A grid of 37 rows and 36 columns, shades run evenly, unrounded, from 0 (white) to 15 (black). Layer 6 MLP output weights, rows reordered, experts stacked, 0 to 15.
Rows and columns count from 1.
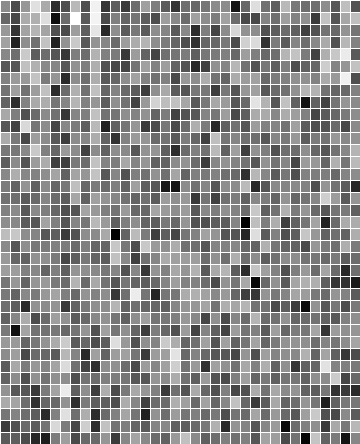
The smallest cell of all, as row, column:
2, 8
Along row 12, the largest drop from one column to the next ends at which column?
22
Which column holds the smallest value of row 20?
26
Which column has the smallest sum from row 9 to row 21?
10
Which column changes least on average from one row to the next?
28
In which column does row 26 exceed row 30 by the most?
31
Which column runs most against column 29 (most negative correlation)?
32
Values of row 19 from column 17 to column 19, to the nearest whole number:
8 9 6
